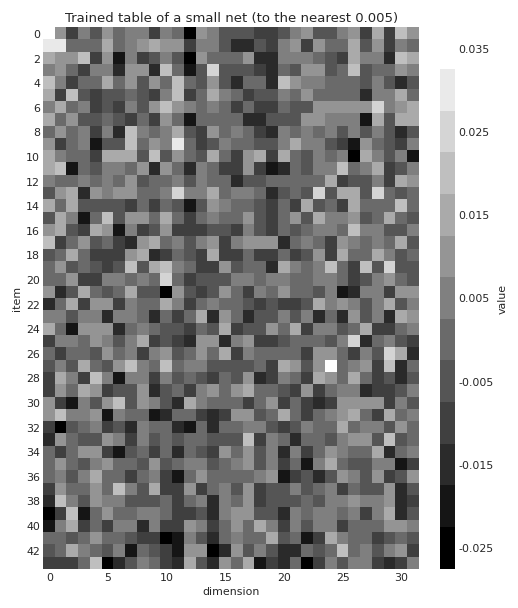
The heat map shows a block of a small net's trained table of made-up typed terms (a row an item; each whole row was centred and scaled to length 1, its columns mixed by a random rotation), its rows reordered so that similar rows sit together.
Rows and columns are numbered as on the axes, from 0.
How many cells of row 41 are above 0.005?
3
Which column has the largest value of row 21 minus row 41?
11
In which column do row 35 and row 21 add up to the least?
10
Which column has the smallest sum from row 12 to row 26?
12
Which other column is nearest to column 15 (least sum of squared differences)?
21
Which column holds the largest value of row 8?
7
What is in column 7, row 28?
0.005
